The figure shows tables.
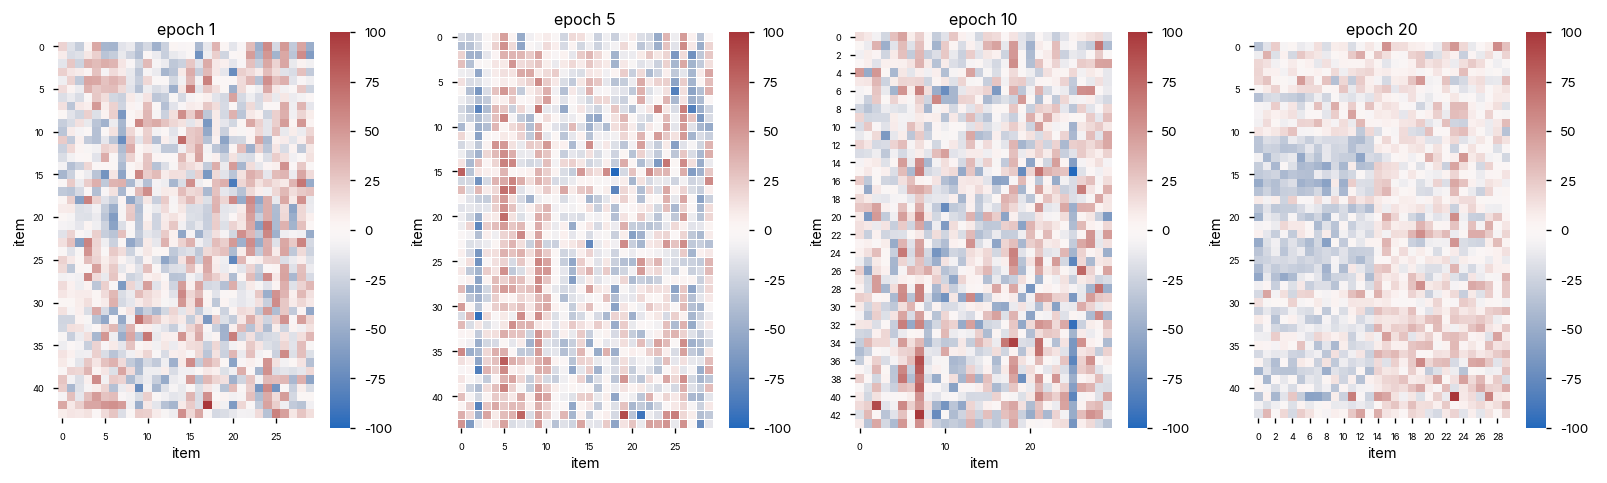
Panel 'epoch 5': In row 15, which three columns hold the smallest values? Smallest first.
18, 27, 28
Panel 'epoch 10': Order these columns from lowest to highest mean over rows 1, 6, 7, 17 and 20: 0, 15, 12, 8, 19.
19, 12, 0, 8, 15
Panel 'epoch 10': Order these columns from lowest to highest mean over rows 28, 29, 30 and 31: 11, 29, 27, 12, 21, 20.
20, 12, 29, 11, 27, 21
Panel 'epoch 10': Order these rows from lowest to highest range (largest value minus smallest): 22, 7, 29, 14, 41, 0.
0, 22, 7, 14, 29, 41
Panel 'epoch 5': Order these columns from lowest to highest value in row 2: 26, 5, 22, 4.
4, 26, 22, 5
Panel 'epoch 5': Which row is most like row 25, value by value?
26
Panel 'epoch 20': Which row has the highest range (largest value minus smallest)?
41
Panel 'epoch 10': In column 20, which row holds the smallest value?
28
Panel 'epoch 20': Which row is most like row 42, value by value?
40
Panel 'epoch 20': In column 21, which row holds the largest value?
39
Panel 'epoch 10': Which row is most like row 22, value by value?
9
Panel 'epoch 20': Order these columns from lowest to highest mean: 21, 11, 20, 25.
11, 20, 21, 25
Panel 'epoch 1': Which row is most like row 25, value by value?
3
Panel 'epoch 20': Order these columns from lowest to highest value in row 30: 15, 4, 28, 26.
26, 28, 15, 4
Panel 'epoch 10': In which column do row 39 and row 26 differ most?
29
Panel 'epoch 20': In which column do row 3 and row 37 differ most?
19
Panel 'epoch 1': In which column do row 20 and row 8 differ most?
6
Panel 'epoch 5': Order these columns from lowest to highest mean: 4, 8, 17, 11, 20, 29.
20, 11, 8, 17, 29, 4
